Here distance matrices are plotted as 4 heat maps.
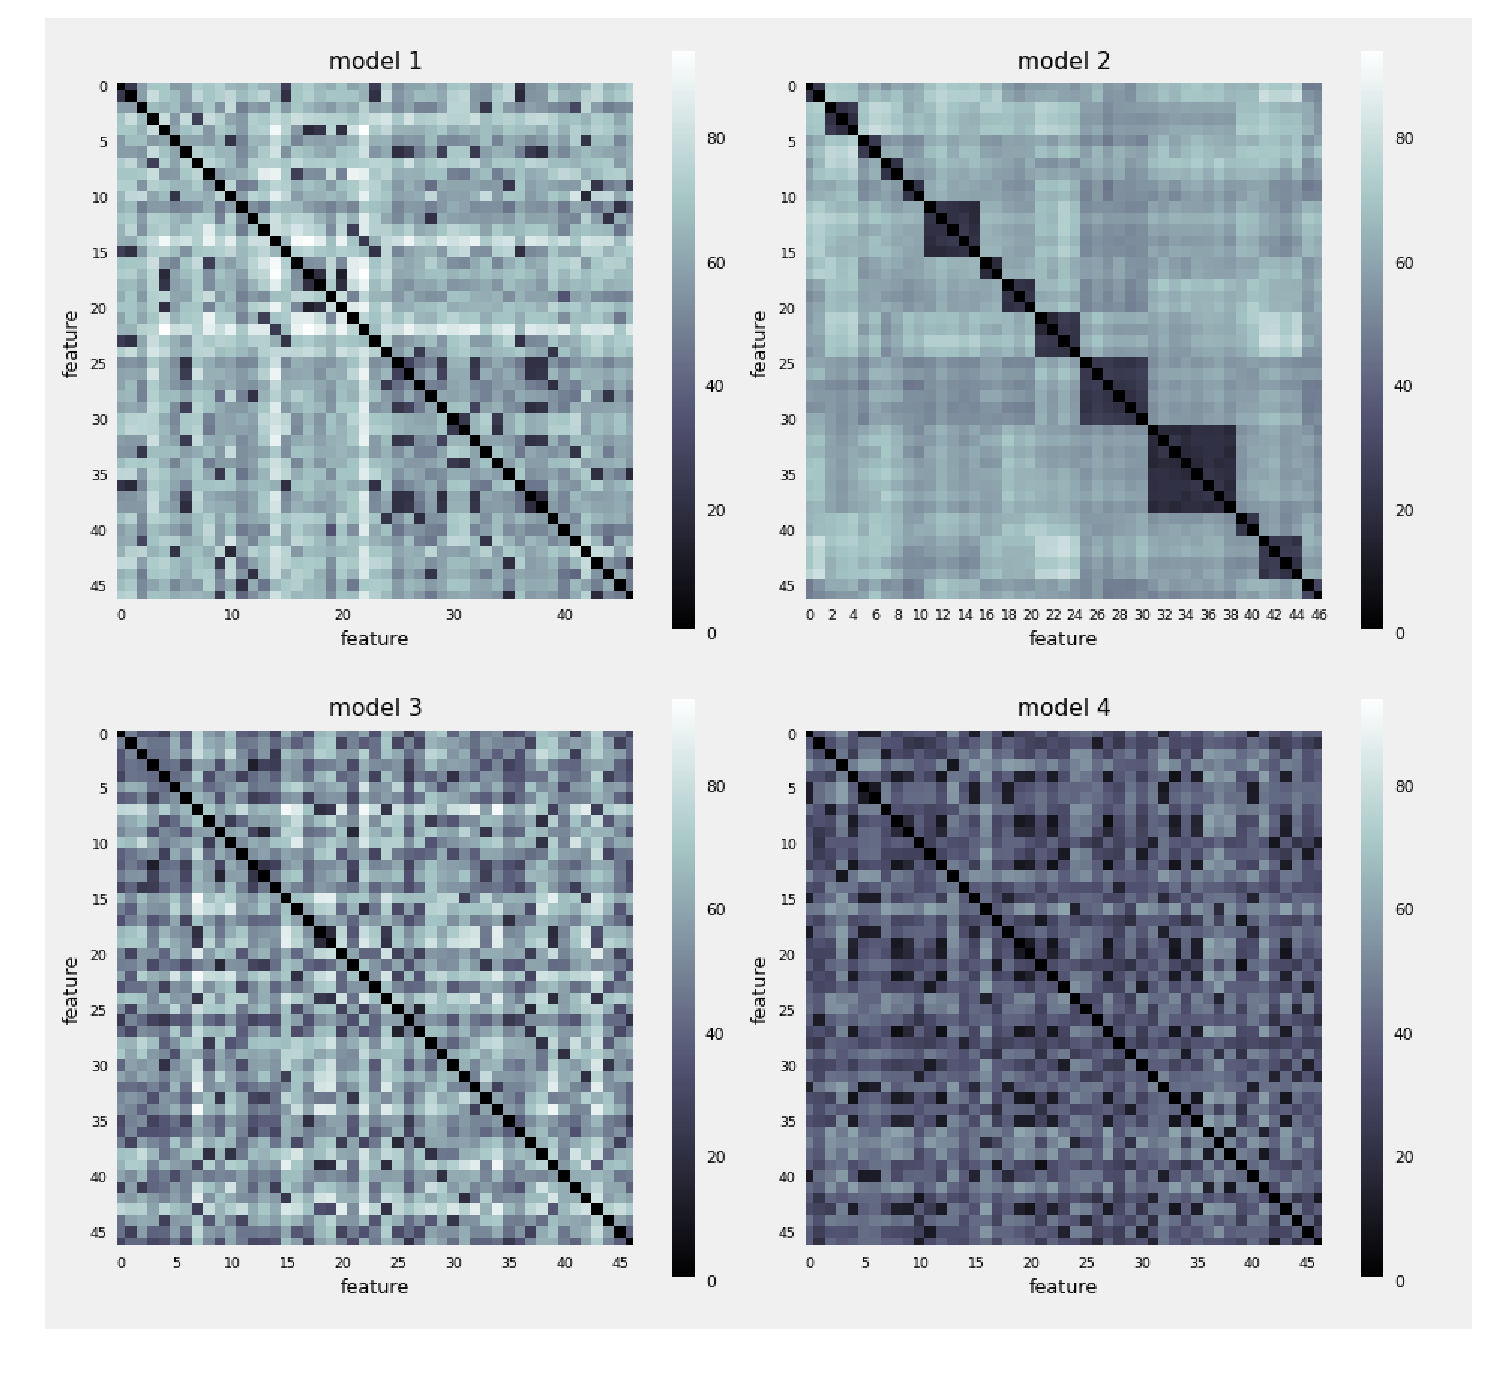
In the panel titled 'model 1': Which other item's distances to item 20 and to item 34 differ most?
17
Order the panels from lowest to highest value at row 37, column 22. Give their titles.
model 3, model 4, model 2, model 1
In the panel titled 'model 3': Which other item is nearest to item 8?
38
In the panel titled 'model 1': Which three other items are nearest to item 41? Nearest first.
33, 2, 44
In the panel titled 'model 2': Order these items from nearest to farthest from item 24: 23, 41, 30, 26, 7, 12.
23, 7, 30, 26, 12, 41
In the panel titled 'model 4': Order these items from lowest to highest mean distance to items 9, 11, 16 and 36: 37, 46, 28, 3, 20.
28, 46, 20, 37, 3
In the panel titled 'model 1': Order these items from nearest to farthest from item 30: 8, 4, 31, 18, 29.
31, 8, 18, 4, 29
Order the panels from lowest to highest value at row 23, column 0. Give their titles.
model 1, model 3, model 4, model 2
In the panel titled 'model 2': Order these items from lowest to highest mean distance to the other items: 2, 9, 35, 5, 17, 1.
35, 9, 5, 17, 2, 1
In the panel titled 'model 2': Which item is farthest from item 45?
12
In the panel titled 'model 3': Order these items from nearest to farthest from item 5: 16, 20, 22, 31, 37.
31, 20, 37, 16, 22
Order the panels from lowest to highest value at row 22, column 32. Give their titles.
model 4, model 2, model 3, model 1
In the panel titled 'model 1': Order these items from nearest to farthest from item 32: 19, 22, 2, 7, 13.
2, 19, 13, 7, 22
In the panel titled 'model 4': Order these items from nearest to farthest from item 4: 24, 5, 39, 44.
39, 5, 44, 24
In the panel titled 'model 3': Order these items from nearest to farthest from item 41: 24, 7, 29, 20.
20, 24, 29, 7
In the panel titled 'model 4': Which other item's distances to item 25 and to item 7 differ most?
2
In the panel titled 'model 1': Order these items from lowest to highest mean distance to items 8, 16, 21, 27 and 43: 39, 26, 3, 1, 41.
39, 26, 41, 1, 3
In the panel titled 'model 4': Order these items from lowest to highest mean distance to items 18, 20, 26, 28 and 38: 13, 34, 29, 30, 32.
30, 32, 34, 29, 13
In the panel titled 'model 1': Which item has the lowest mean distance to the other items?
25
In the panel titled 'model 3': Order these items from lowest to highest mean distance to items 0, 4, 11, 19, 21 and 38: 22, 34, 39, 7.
39, 7, 34, 22
